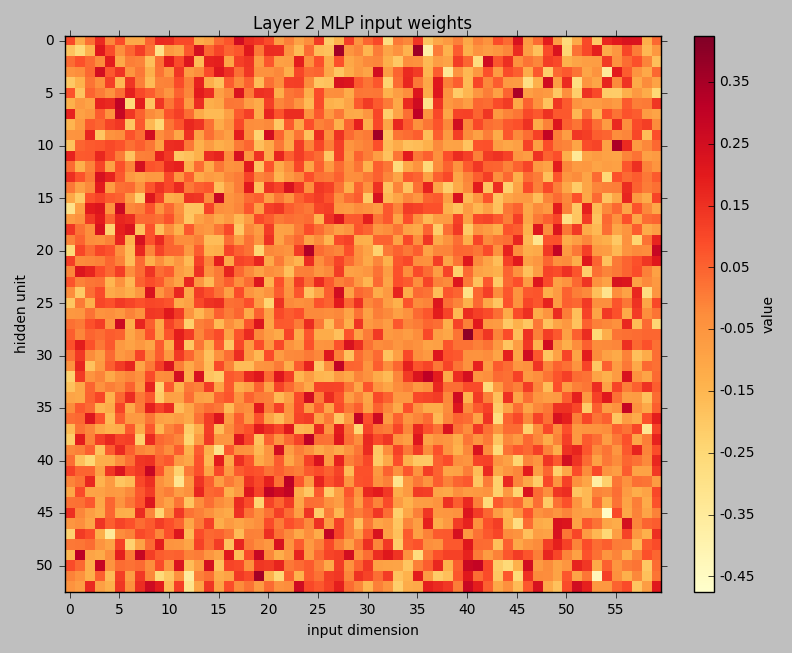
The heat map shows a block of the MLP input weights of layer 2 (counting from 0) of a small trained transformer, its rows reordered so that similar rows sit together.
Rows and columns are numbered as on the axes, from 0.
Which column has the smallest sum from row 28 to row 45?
43
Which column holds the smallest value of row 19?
47
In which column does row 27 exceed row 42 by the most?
5
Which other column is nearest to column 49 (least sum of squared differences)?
10
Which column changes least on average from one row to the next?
30
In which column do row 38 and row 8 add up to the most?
24
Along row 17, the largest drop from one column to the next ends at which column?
50
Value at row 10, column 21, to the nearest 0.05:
0
